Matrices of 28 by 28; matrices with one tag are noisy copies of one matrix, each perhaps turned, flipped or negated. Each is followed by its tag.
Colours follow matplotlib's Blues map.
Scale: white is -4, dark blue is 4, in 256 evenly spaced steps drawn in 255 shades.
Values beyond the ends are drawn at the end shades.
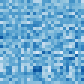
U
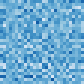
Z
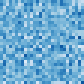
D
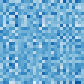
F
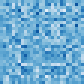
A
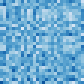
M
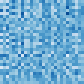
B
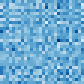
F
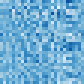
U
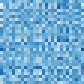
F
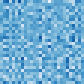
F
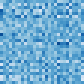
F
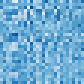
U
